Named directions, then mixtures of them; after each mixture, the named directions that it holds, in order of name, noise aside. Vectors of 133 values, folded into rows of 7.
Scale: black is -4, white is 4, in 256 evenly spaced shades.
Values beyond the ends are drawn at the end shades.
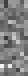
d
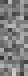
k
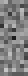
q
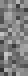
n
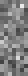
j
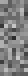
j, q.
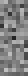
q.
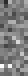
d, k.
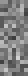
j, q.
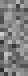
n.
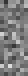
d, n.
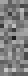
q.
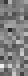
d, k.
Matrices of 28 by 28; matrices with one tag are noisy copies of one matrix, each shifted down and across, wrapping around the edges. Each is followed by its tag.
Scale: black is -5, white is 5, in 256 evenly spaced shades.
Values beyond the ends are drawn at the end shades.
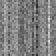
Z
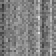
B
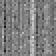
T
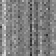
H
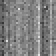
B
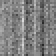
B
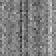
H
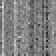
Z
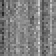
B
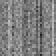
Z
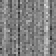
T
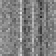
B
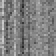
B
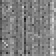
T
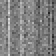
Z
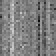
H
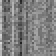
B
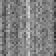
H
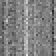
H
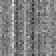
B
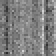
B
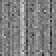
T
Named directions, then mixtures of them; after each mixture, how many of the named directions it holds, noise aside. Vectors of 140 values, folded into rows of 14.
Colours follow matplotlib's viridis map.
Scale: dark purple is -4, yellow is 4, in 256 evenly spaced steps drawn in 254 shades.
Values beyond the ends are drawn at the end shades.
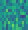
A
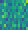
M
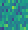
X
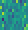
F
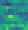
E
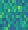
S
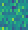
two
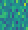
two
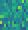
three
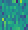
two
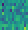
four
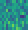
one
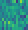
two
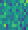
two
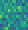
one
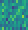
three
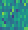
three
